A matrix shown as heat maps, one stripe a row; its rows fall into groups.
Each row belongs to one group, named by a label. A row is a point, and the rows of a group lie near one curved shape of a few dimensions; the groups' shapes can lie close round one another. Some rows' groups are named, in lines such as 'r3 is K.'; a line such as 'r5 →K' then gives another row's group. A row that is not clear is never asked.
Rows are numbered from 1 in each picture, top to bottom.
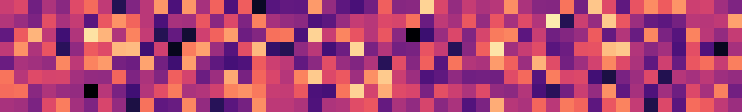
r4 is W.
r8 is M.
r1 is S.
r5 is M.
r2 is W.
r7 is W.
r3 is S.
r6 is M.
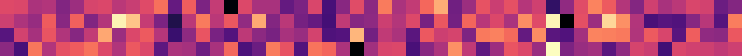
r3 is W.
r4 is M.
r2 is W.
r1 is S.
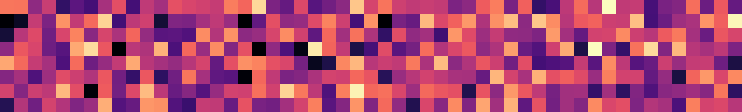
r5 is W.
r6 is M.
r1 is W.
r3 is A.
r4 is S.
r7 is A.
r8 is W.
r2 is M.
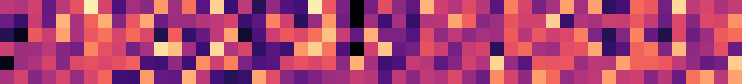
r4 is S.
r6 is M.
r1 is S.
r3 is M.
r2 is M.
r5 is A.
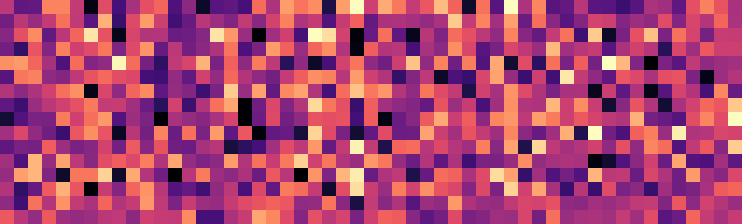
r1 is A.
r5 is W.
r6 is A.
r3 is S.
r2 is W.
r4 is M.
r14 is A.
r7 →A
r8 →M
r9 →M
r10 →S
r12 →M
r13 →S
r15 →M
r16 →M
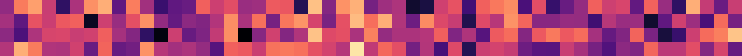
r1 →S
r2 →A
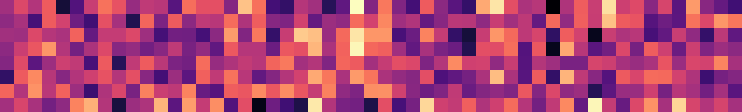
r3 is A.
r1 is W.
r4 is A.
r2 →W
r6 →A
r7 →M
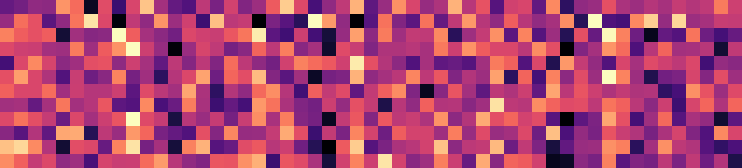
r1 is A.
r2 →S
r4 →W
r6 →W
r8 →M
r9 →W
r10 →A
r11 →W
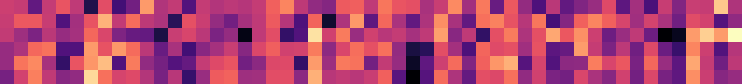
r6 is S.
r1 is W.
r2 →S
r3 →M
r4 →S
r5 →S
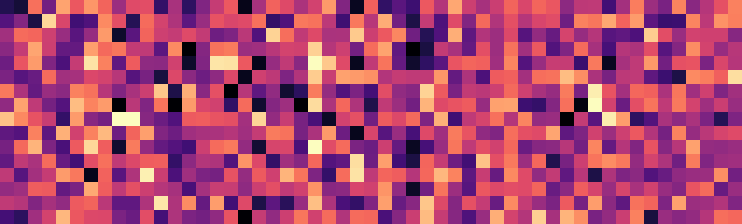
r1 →M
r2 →W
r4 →S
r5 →S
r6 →M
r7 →S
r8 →S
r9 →W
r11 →S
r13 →A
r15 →S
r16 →M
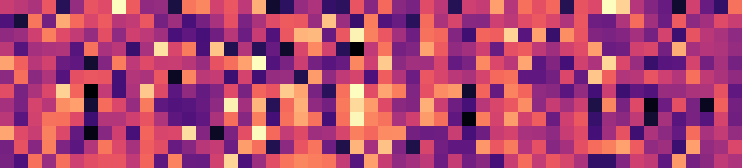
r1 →W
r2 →M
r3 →A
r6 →S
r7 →A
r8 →A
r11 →W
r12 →M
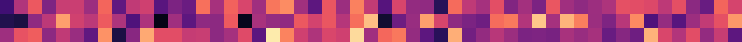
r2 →M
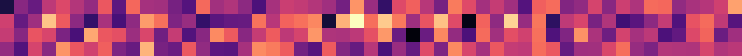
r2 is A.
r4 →M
